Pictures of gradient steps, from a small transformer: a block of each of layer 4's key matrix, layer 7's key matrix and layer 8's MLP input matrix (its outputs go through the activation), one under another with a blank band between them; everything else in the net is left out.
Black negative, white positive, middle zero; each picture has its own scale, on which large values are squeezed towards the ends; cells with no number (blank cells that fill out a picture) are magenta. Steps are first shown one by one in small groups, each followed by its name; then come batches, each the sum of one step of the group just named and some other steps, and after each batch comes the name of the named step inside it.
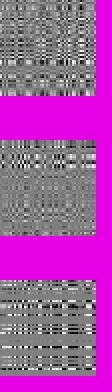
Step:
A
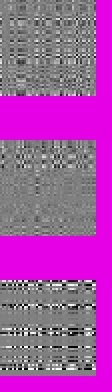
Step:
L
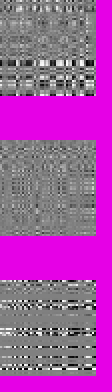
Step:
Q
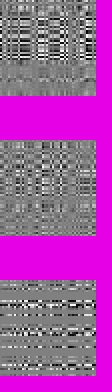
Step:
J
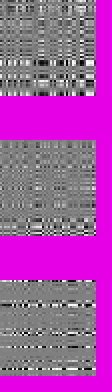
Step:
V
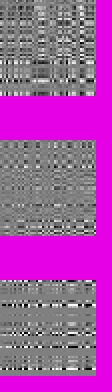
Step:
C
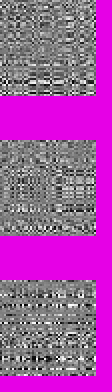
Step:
C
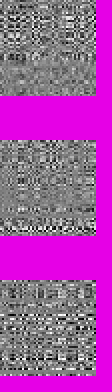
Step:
L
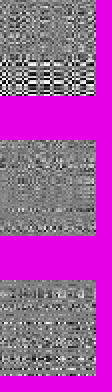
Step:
A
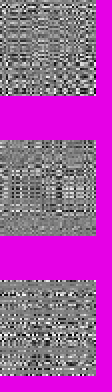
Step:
J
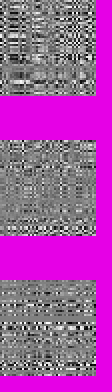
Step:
J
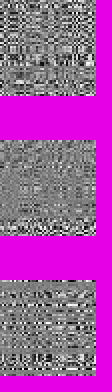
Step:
V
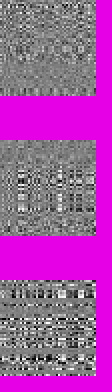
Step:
L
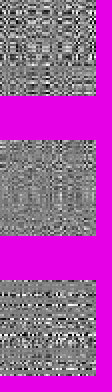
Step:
C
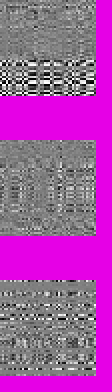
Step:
V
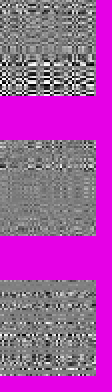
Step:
Q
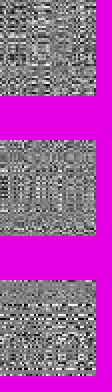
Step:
C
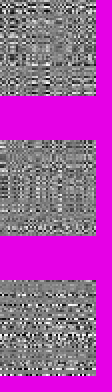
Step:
C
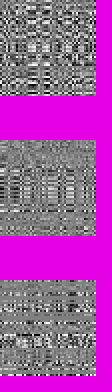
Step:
J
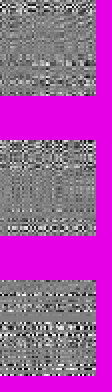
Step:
Q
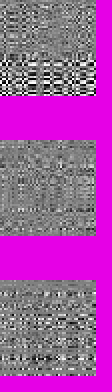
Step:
A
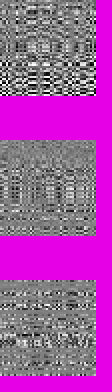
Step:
J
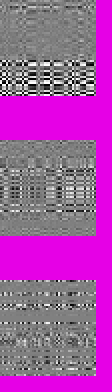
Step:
Q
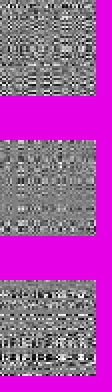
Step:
J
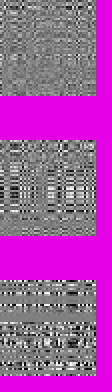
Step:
L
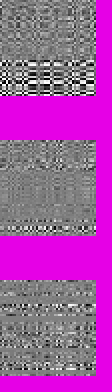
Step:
C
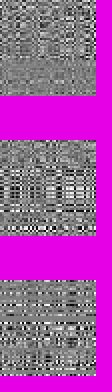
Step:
J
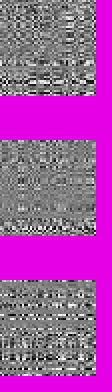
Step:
V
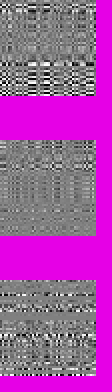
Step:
Q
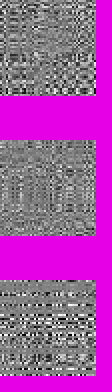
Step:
C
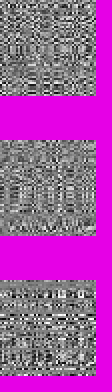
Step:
J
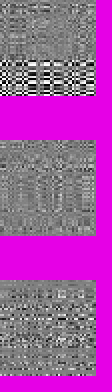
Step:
A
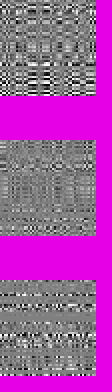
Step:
C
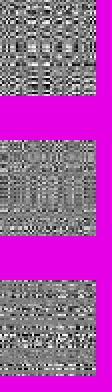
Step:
L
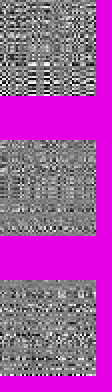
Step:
J
